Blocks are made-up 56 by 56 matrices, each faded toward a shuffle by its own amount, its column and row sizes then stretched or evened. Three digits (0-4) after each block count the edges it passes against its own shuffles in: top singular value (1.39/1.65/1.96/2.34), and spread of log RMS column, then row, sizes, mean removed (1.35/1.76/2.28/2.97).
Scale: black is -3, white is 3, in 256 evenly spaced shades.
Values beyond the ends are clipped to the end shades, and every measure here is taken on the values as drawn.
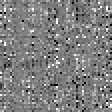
2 3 0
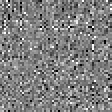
3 2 0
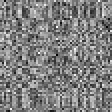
4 2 0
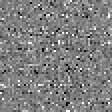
0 1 3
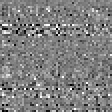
3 1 4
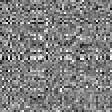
4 2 3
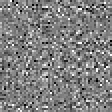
3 0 1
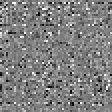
1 2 3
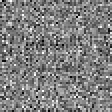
2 2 0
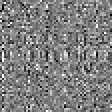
3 3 1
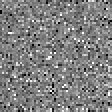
2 0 0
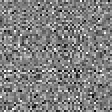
4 1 2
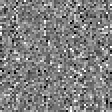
1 2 0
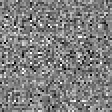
1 2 2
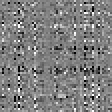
3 4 3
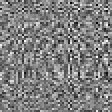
4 3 2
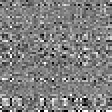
4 2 4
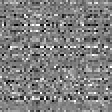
4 0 4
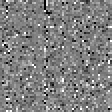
1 2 0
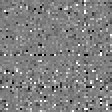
0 2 3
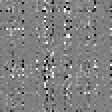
1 4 2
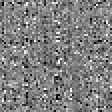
1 3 1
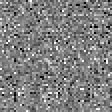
2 0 1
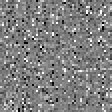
1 3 0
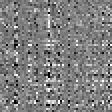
3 4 3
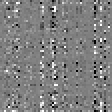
2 4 3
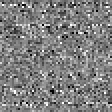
0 0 3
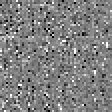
0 3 0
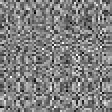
4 3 0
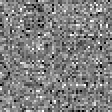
3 1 1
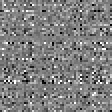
1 3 4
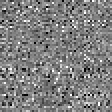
3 1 2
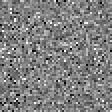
0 1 1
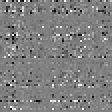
0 2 4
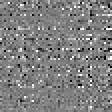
1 3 4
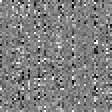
0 4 1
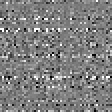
1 3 4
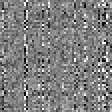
4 4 1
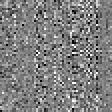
3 4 0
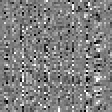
3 4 0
